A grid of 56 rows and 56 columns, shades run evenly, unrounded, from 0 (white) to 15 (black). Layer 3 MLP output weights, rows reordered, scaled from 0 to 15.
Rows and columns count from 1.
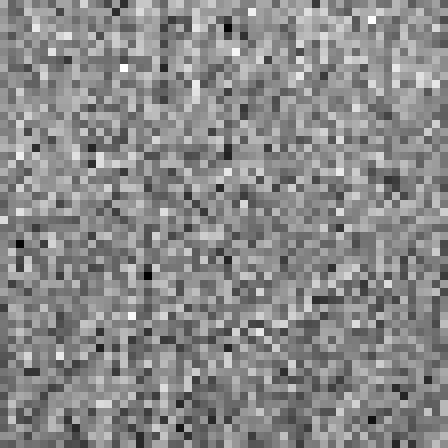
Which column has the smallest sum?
43
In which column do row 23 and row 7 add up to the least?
30
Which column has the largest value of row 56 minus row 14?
50
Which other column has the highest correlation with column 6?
51
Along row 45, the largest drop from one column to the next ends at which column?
8
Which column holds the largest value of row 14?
31
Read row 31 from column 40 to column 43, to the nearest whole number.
6 9 9 6
